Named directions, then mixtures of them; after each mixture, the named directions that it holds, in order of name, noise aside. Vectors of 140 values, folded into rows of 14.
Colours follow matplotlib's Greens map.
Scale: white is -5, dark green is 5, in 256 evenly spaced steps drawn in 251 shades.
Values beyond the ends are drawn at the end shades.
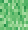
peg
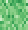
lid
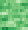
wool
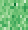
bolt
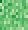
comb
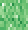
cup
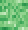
comb, wool.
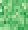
comb, peg, wool.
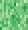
bolt, comb.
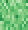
lid.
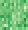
bolt, peg.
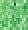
bolt.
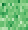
cup, wool.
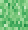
peg.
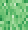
bolt, lid.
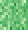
bolt, comb.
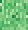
bolt, comb.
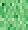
cup.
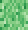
comb, cup, peg.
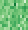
bolt.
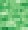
wool.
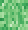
cup, peg, wool.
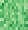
cup, peg.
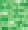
wool.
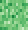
comb, lid, wool.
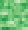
wool.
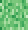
comb.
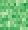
bolt, wool.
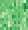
bolt, peg, wool.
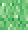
cup.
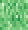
bolt, comb, cup.
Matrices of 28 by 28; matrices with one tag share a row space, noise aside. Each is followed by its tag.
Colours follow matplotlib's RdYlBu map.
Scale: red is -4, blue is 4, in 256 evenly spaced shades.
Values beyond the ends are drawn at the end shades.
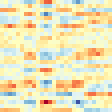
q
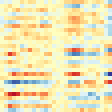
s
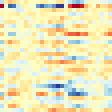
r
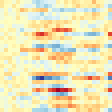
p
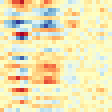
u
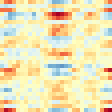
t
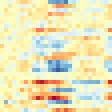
p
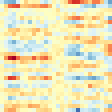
s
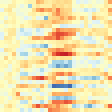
p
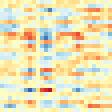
q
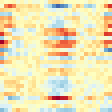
t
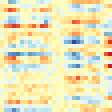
s
